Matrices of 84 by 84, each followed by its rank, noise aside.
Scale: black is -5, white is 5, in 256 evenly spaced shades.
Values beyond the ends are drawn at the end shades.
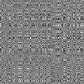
three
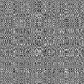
four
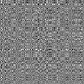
four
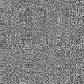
seven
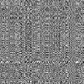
six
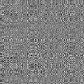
five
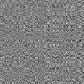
four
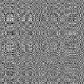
four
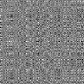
five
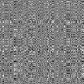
four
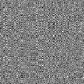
five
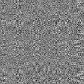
six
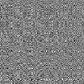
six
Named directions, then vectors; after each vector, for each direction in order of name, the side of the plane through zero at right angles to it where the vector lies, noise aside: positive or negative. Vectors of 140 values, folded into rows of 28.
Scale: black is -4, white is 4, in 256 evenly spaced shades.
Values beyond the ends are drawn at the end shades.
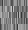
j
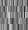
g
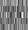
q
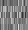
negative, positive, negative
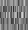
positive, negative, positive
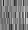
negative, negative, negative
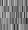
positive, positive, positive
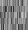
positive, negative, positive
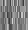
negative, negative, positive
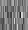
negative, negative, positive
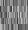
positive, negative, negative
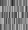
negative, positive, negative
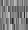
positive, positive, positive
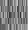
negative, positive, positive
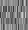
positive, negative, positive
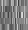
negative, negative, positive
